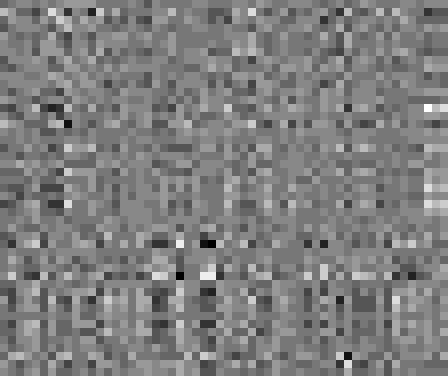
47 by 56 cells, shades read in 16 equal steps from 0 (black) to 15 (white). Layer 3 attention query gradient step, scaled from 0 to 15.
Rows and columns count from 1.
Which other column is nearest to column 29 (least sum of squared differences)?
56
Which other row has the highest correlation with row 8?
4
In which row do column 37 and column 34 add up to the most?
26
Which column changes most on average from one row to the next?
9
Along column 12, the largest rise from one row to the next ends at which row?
3
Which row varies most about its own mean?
35
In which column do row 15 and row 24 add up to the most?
54
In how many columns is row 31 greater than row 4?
25
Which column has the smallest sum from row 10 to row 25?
6
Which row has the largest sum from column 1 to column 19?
45
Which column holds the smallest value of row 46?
43
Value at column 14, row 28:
9
